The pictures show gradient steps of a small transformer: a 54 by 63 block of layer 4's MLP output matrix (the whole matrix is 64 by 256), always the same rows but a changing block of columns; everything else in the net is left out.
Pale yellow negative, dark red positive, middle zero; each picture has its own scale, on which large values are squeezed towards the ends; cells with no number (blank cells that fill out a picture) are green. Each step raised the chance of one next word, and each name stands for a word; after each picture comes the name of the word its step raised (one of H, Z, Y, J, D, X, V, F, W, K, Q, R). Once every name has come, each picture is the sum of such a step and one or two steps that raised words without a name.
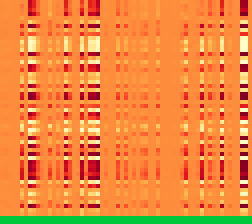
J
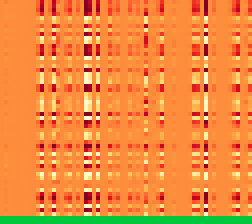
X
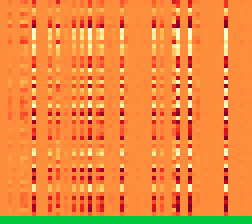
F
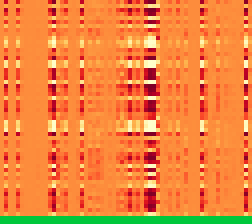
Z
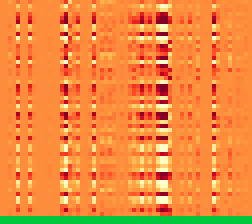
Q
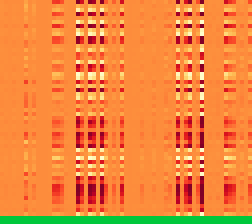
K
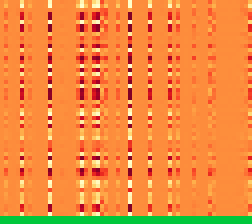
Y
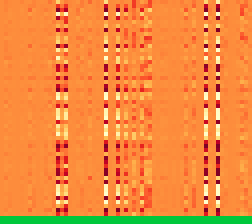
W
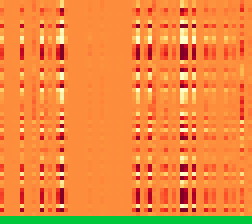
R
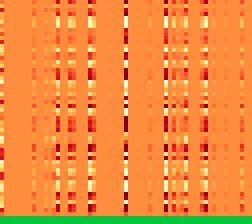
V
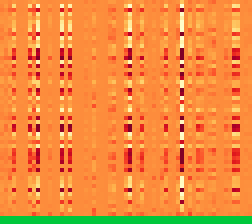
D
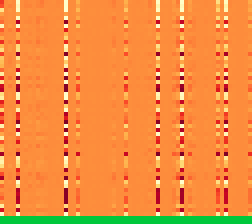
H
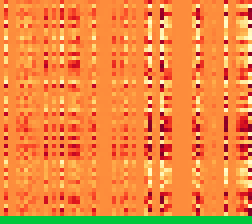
V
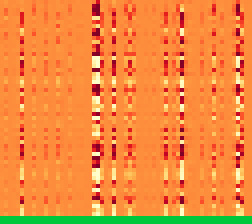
X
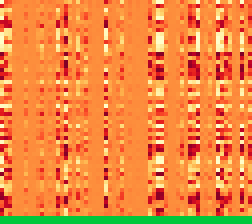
F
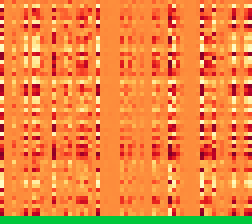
D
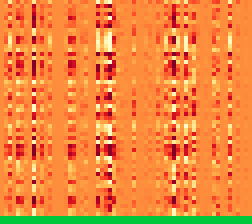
J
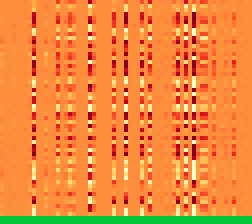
Q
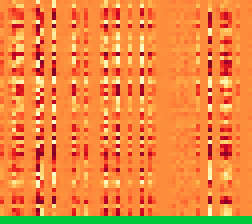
R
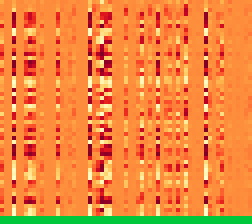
R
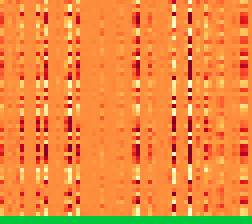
V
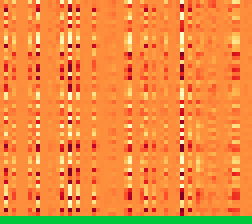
W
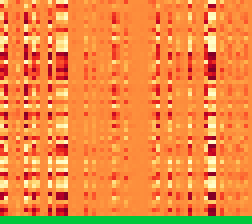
Q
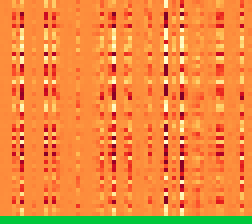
J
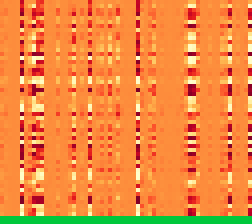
X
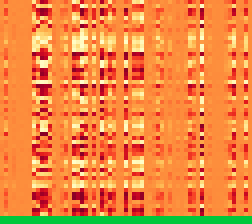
Z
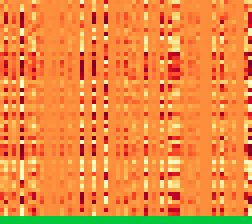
Q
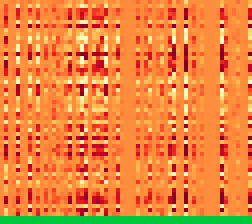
R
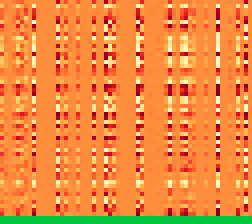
Q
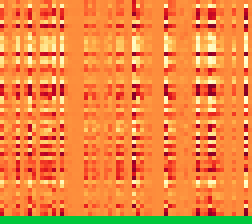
J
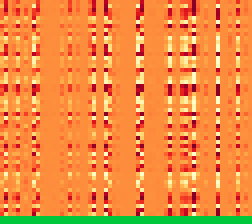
X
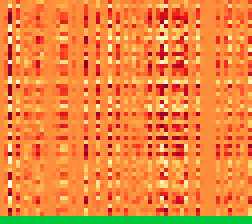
Q
